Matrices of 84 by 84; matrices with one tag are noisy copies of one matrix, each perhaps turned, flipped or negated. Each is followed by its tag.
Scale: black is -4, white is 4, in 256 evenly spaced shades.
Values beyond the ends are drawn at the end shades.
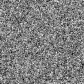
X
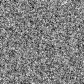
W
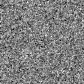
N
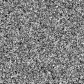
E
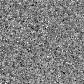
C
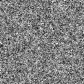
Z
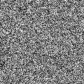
W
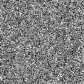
X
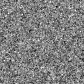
E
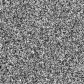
C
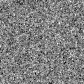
W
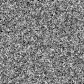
Z
